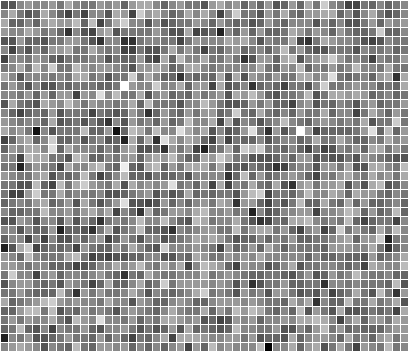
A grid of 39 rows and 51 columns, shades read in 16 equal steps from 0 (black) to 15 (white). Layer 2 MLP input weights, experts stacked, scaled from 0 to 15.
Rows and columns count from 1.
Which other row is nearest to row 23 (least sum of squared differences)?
20
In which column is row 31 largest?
2
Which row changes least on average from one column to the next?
29
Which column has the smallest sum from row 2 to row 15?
22
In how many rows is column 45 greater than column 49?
15
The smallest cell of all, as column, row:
34, 39
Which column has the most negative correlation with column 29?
51
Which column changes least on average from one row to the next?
35
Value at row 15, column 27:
5
